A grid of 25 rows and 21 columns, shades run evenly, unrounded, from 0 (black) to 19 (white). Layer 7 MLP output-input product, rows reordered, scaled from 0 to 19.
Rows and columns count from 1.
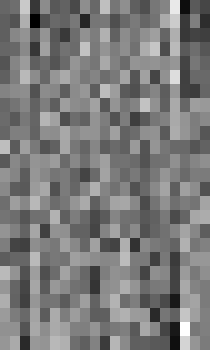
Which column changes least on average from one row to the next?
8
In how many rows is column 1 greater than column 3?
12
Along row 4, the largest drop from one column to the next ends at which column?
17
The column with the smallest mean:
14
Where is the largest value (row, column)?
24, 19
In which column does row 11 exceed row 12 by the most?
1
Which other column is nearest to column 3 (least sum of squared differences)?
18
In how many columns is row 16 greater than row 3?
10
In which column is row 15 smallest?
15
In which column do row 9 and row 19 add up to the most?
13
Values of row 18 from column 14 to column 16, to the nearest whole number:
4 10 9
